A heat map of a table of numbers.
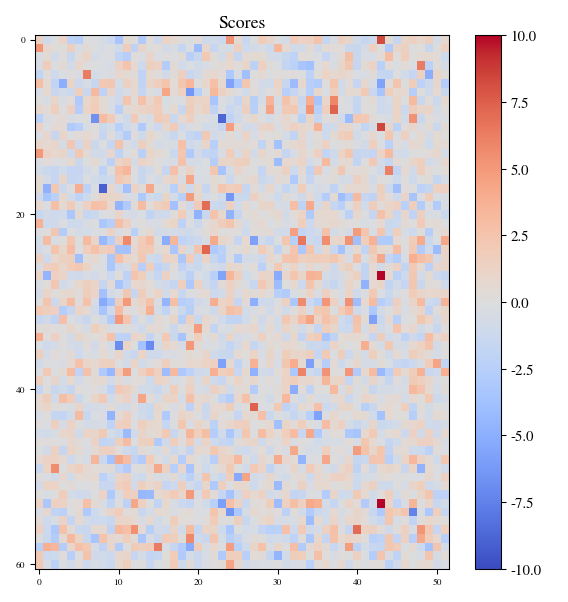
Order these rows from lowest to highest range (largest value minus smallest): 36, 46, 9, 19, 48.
36, 46, 48, 19, 9
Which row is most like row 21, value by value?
60
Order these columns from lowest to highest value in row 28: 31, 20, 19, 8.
19, 8, 31, 20
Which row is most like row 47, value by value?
22
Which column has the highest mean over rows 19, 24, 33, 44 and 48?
21
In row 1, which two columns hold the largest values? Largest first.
0, 30
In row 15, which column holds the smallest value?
23
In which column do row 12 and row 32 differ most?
42
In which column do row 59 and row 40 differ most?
32
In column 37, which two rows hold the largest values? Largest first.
8, 7
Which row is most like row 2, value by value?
11
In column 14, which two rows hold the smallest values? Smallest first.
35, 52
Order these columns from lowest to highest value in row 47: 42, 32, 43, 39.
39, 42, 43, 32
